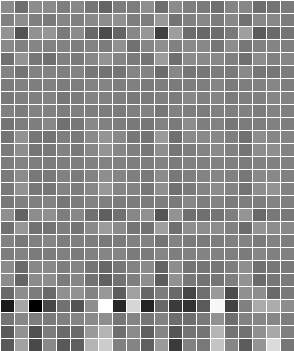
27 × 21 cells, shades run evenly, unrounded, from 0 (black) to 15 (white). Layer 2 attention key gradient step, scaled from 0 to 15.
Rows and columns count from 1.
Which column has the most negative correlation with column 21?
4
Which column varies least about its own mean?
21
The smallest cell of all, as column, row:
3, 24
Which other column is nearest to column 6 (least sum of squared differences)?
5
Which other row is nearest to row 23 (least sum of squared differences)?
25
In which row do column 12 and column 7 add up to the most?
27
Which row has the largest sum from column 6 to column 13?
2
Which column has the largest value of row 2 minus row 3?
12
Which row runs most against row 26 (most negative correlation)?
1
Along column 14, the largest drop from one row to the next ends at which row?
23
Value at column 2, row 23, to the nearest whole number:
8
